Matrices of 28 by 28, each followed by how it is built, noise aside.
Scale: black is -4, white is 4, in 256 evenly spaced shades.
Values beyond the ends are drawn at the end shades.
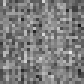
blocks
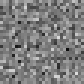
repeating rows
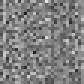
repeating rows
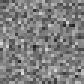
noise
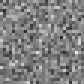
repeating columns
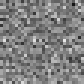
repeating columns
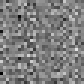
repeating rows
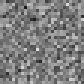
repeating columns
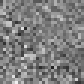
lower triangular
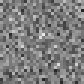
noise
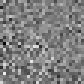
lower triangular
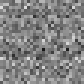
repeating columns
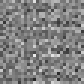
repeating rows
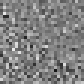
lower triangular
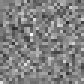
noise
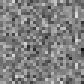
repeating rows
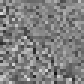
lower triangular
